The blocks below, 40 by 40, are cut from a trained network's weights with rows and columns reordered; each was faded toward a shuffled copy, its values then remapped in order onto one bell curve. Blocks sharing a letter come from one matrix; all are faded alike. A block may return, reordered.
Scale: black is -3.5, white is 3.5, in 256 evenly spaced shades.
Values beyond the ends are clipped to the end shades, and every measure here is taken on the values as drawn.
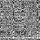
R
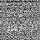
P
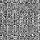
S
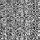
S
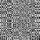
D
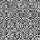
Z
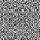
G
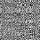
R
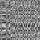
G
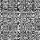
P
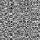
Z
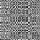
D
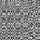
G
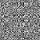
Z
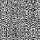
Z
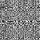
S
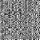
S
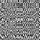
G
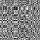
G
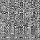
S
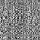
S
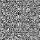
R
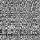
P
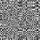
Z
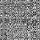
R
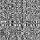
S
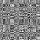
G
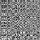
G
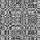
D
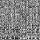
S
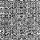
S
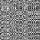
D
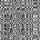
D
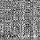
S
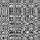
D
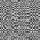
G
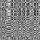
D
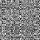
R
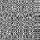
G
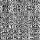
S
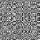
Z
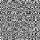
Z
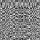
G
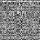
P
